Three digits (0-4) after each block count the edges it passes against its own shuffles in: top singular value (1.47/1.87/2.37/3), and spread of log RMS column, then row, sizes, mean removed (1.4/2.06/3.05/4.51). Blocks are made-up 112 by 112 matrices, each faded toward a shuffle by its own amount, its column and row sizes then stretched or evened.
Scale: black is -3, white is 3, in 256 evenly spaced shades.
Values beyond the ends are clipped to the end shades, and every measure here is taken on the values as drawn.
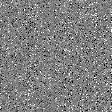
0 2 0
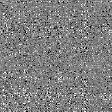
1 2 3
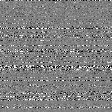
2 0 4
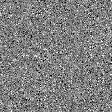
0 1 0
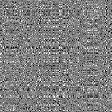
4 2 2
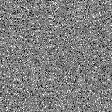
2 0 0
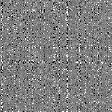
3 3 2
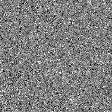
0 1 1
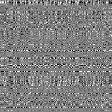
4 0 4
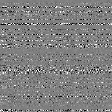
3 1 4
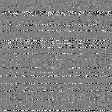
1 1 4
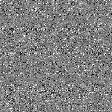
2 0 2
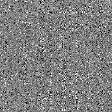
2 2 1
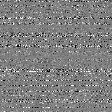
0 0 4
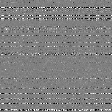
4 1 4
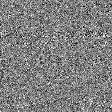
0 0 2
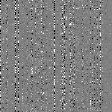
1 4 1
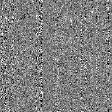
1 3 0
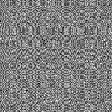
4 1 0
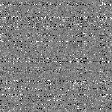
2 2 3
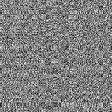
3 0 1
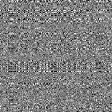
3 0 3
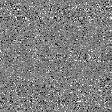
1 0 2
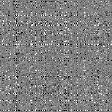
3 3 3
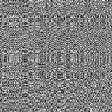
4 0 2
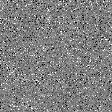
1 0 2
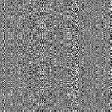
4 4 2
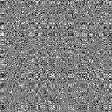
4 1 2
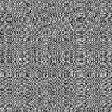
4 0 2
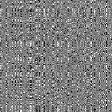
4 3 0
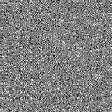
3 1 1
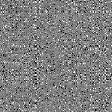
3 2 1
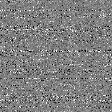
0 1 3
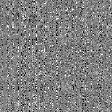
2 3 1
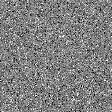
0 1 0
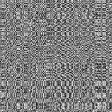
4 3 1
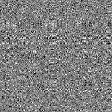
3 0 2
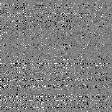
2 2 3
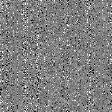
1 3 0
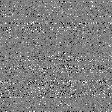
1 1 3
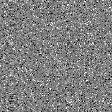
2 1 0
